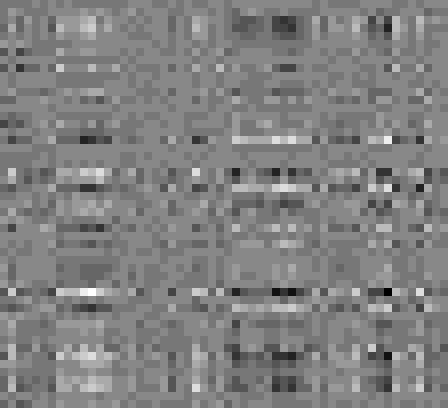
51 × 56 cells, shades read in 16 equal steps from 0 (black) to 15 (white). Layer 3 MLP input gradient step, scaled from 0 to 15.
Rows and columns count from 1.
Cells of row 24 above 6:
35
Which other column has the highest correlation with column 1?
3
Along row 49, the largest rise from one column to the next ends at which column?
50
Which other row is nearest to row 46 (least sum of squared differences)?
12
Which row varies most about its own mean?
37
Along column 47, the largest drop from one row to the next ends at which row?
45
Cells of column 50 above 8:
13
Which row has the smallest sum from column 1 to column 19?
18
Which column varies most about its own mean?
49
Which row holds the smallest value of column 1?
16
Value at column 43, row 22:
10
